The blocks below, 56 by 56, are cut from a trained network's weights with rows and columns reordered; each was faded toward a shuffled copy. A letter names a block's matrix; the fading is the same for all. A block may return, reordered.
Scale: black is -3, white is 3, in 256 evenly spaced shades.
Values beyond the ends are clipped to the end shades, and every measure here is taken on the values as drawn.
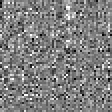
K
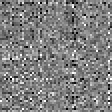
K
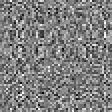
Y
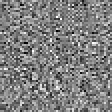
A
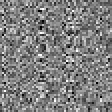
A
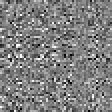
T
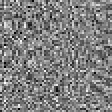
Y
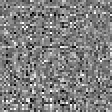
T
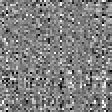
K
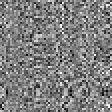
Y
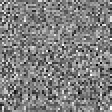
A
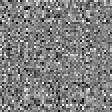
K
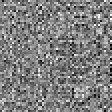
A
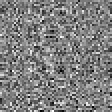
A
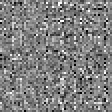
K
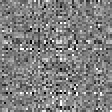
T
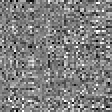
K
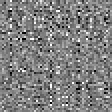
K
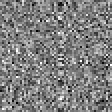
A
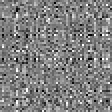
T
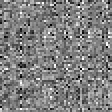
T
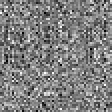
Y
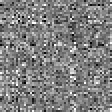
K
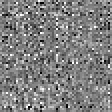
K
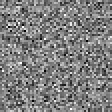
A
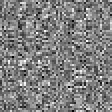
Y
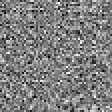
A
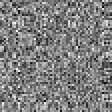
Y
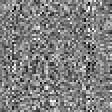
A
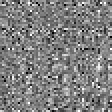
K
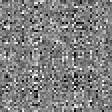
K
